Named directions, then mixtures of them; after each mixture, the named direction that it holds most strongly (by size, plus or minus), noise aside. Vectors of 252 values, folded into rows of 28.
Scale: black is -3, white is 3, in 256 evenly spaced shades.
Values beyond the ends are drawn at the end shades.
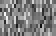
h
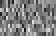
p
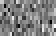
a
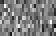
a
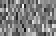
p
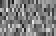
p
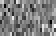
a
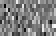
a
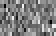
a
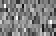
a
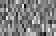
p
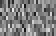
p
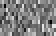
a
